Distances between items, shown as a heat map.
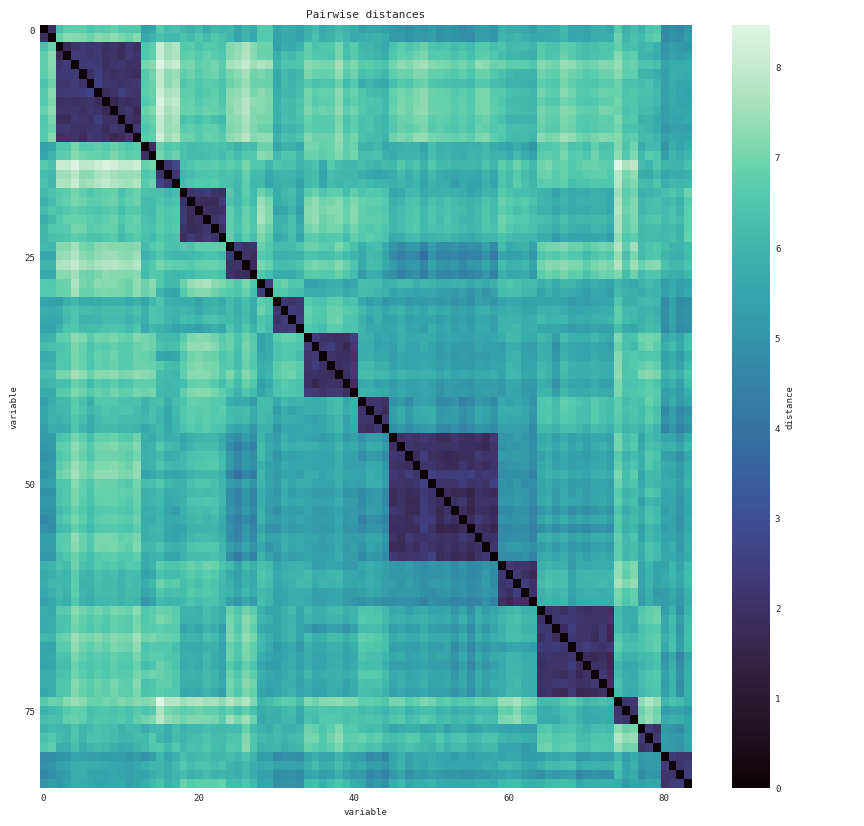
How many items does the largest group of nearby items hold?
14
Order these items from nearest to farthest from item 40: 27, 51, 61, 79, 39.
39, 51, 61, 27, 79
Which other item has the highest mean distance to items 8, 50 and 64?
15
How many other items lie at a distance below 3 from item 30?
3
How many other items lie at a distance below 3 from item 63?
4
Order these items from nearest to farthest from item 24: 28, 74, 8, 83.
83, 28, 8, 74
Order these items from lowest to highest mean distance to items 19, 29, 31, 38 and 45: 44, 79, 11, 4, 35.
35, 44, 79, 11, 4
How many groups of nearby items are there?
16
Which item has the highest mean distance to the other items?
74
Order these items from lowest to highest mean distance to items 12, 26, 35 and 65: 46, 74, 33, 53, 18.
53, 46, 33, 18, 74
